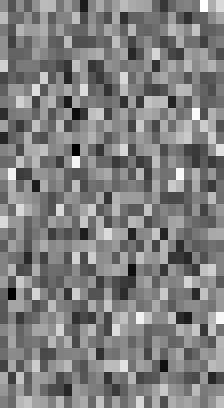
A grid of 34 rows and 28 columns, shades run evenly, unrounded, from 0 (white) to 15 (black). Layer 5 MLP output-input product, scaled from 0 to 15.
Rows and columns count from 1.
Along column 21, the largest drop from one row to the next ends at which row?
21
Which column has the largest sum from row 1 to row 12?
2
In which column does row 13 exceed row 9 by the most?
10
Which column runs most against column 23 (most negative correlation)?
19
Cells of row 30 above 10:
5
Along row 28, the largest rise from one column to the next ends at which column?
26
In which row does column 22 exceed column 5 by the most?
25
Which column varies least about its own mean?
7
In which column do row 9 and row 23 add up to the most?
9
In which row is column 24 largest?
27
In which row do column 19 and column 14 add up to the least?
20
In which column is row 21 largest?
23
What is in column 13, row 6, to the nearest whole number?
11
